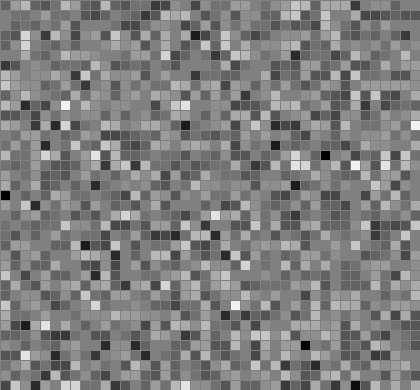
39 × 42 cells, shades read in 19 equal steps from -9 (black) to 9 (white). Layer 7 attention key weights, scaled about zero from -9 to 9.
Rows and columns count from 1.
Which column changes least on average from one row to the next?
27
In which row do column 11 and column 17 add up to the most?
29
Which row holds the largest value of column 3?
36
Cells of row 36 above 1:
10
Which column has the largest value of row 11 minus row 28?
7
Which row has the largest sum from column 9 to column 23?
11
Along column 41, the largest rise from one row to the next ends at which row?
24
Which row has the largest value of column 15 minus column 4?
13
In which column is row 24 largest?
41
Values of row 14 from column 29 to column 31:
1 -2 -4
